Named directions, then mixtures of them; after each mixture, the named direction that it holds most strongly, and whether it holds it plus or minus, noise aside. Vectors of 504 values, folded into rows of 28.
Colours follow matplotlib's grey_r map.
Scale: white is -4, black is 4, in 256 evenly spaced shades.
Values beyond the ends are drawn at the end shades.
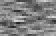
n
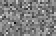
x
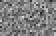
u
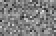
u, minus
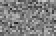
x, plus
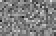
u, minus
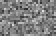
x, plus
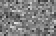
x, minus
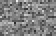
x, plus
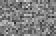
x, plus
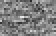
n, plus
